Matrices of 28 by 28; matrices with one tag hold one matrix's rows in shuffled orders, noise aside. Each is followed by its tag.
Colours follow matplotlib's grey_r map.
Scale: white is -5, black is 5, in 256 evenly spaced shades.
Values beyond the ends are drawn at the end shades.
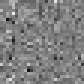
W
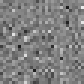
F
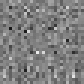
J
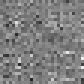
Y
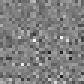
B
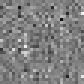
F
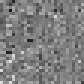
W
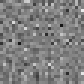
F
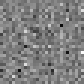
F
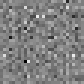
J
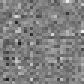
Y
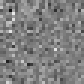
W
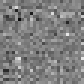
Y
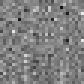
F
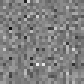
J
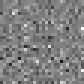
F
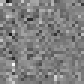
W
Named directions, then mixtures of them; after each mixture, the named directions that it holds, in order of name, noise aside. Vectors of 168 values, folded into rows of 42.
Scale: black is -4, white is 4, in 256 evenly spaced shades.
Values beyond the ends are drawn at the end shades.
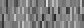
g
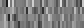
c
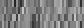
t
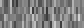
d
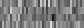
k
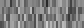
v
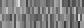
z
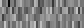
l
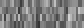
t, v.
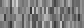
d.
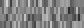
d, v.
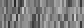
t.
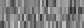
v.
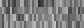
d, l, v.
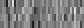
c, g, t.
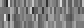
c, d, v.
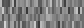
c, l.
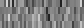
c, d, t.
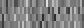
g.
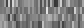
c, d, k.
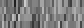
t.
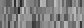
t.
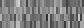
z.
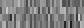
z.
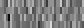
c, v.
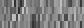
t.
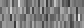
d, k, z.
